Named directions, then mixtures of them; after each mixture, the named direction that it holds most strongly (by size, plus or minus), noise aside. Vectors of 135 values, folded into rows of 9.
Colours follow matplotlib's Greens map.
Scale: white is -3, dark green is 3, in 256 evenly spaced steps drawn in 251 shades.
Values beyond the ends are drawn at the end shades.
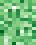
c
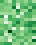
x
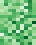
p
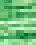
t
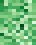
p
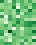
x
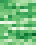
t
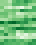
t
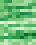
t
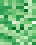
p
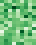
c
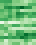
t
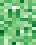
c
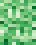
c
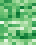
t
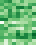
t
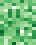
c
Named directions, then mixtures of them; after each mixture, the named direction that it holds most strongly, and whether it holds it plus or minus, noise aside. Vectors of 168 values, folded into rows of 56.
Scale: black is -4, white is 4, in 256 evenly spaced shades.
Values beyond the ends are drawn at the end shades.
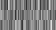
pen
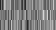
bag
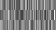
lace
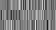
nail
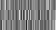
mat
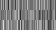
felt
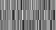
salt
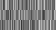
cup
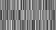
nail, plus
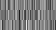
mat, minus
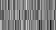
pen, minus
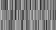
pen, plus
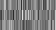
mat, plus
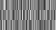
mat, plus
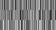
felt, plus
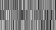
cup, minus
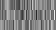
lace, plus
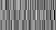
lace, minus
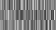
lace, plus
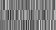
cup, plus
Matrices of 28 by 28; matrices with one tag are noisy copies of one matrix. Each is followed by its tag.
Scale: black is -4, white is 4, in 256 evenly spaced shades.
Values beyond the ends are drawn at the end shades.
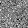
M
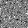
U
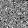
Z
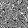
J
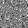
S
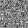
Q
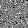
Z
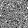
J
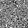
M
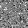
Z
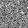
J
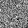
M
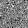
J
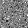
S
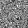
M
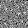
Z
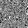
U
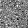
M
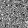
Q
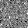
U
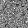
Q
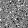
M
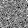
S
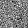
M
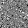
S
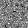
Q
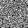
S
